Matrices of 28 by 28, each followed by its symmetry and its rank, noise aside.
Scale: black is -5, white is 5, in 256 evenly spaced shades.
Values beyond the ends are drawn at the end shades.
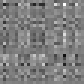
no symmetry, rank two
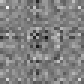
symmetric, rank three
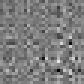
no symmetry, rank three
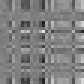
no symmetry, rank one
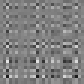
no symmetry, rank one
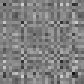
symmetric, rank two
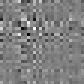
antisymmetric, rank two
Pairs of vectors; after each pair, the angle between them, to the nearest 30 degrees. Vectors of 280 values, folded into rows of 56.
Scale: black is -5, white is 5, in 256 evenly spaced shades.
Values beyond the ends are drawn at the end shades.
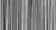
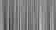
90 degrees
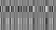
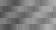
90 degrees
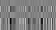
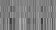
30 degrees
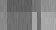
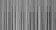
120 degrees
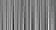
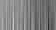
120 degrees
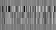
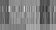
120 degrees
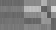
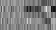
150 degrees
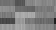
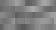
120 degrees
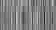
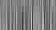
60 degrees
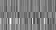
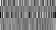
90 degrees
